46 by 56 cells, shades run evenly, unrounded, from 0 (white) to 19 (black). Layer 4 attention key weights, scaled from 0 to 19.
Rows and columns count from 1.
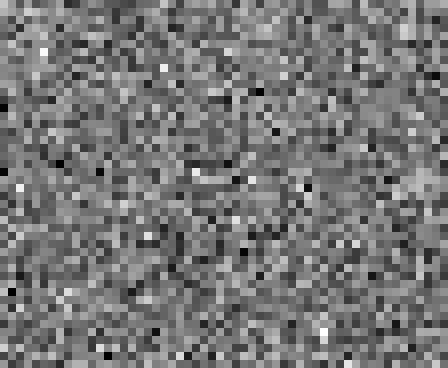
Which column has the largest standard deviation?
1
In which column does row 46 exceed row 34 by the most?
41
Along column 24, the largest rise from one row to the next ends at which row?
45
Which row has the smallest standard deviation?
20
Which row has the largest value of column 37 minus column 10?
25
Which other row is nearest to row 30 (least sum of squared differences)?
38
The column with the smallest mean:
35
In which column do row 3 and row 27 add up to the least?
3
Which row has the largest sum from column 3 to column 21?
31
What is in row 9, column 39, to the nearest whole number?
14
